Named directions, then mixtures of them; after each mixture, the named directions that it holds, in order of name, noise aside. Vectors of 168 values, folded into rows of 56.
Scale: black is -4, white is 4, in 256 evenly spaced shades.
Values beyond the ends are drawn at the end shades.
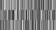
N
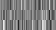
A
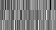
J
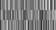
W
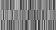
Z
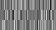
A, J, N.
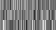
A, Z.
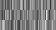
A, J.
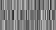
A, J, N.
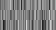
A.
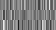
A, W.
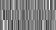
A, W.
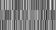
J, Z.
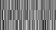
A, Z.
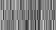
A, N, Z.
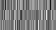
J.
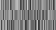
Z.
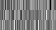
J.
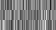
A, J, Z.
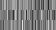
N.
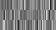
A, J, W.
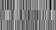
J, Z.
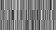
J, N, Z.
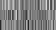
N, W.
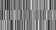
J, N.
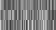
A, N, W.
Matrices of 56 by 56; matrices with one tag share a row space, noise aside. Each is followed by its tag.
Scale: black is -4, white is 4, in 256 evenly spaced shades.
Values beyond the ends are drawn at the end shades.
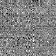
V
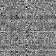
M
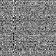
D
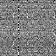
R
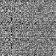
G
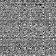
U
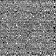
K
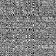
V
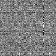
U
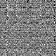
K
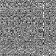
U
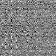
G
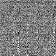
R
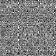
R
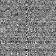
M
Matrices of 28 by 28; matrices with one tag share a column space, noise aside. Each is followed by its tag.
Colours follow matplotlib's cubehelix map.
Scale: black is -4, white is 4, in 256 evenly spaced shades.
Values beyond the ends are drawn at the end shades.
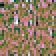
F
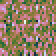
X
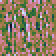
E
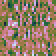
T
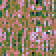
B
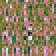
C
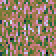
X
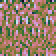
F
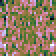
T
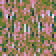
E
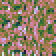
X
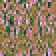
F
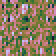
C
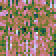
B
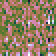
X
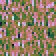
T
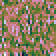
X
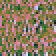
X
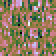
T
